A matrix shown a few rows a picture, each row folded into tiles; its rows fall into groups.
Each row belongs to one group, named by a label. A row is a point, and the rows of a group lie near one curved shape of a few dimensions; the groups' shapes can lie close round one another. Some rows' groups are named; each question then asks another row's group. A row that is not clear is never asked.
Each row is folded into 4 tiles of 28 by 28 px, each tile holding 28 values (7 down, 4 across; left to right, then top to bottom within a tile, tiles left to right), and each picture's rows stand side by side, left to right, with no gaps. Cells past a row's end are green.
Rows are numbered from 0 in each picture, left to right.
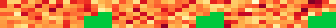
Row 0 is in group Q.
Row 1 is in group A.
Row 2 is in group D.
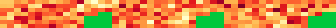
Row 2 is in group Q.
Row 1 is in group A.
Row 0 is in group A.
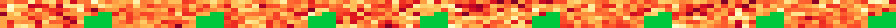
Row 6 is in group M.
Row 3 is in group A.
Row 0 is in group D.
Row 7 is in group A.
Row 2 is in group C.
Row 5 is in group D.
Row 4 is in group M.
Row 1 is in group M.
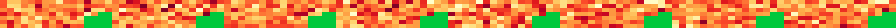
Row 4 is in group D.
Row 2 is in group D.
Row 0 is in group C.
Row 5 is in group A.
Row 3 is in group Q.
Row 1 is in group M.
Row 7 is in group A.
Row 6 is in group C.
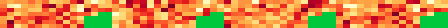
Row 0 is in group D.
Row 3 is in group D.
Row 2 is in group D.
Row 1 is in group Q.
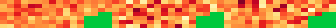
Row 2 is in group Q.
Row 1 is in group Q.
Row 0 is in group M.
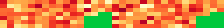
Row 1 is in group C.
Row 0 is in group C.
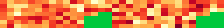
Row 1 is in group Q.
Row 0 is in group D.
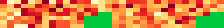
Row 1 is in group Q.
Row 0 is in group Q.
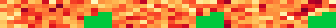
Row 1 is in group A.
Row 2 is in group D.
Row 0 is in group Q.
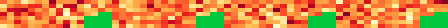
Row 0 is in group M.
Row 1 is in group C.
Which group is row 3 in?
A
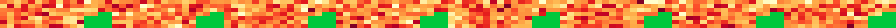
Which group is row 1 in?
C
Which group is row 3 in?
A
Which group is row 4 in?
Q
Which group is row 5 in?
A
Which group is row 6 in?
A
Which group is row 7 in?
M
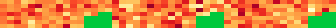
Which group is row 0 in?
M
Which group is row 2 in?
M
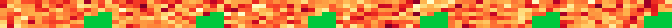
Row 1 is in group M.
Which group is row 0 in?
C
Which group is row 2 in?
C
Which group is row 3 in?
A
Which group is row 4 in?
A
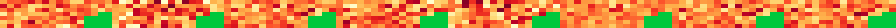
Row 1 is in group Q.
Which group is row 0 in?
C
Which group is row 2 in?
D
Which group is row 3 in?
D
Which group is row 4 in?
Q
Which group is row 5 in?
M
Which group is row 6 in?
D
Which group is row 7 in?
D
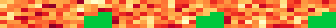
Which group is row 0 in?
A
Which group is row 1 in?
A
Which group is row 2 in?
A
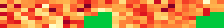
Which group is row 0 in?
Q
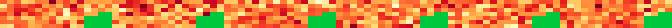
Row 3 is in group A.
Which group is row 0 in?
M
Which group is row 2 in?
A
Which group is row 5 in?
C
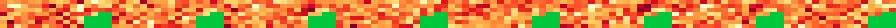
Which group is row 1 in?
A
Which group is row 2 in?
C
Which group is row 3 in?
A
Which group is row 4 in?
M
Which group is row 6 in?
C
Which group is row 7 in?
A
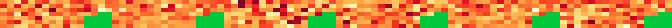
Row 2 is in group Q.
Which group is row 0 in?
Q
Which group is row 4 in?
M
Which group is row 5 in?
C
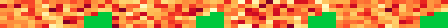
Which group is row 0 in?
Q
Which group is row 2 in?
Q
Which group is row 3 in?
Q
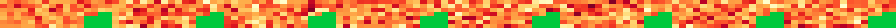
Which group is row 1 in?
Q
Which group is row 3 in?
C
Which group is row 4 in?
A
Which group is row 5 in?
M
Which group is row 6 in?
A
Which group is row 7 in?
A
